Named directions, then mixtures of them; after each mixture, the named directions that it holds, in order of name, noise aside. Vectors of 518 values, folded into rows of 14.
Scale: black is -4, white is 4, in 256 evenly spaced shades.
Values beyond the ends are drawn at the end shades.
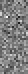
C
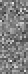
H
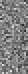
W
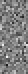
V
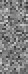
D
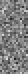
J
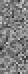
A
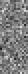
A, J.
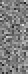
W.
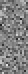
C, J, V.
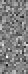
V.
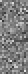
H.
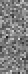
A, W.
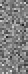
W.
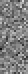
A.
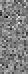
C.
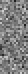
A, J.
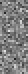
C, H, J.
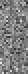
C, D, W.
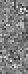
D, H, J.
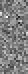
C.
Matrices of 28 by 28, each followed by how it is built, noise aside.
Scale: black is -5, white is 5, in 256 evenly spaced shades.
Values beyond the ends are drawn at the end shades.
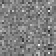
uneven columns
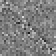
banded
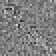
banded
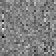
uneven columns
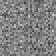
repeating rows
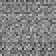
repeating columns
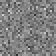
repeating rows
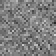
Toeplitz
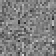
uneven columns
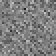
Toeplitz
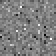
sparse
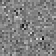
banded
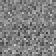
repeating columns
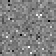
sparse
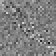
banded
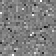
sparse
